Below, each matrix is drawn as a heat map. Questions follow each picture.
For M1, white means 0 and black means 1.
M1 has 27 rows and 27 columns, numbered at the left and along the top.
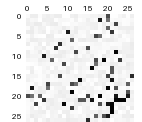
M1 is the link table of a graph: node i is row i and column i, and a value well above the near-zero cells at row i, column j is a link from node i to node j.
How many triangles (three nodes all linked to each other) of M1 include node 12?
0
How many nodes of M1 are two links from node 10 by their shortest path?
1
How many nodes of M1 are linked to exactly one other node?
9
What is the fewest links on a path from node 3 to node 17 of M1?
3
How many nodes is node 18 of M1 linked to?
4
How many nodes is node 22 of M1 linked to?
5
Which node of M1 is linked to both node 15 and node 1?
node 20
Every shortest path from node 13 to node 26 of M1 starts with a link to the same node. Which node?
node 21
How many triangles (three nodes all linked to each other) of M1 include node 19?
0
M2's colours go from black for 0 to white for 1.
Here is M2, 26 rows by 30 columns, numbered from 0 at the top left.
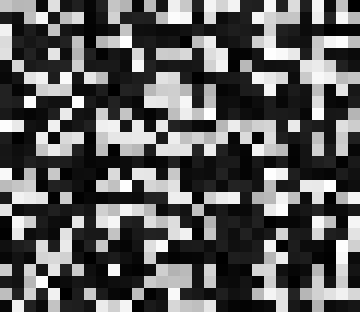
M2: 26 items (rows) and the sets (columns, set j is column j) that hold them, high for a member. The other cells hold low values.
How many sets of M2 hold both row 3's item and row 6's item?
7
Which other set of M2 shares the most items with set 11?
22
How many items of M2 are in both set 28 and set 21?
8
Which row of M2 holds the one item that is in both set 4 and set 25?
24
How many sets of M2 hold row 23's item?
10
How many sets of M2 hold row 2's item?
4
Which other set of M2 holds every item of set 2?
14
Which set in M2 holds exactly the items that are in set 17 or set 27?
26
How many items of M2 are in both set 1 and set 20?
2
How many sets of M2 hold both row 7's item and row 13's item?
0
